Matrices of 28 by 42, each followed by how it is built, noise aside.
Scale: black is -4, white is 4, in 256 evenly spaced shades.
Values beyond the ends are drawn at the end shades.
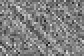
Toeplitz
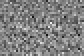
repeating columns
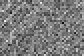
Hankel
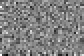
low rank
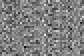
repeating rows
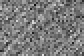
Hankel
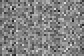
repeating rows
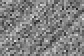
Hankel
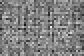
blocks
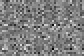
low rank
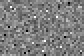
sparse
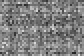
blocks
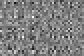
low rank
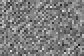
Hankel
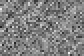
Hankel
